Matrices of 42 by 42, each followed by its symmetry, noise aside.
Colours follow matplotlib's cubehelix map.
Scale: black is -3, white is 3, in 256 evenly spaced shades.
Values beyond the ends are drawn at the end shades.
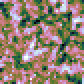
symmetric across the other diagonal.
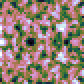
mirrored top to bottom.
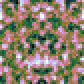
mirrored left to right.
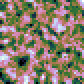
symmetric across the other diagonal.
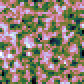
no symmetry.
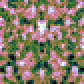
mirrored left to right.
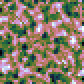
no symmetry.
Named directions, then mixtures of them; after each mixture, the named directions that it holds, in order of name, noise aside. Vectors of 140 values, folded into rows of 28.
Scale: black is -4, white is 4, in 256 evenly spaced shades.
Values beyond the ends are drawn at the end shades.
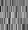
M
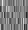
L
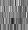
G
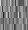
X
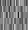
X.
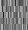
L, X.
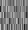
L, M.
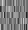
L.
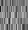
M.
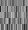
L, M.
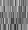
G, M.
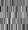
M.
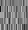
L, M.
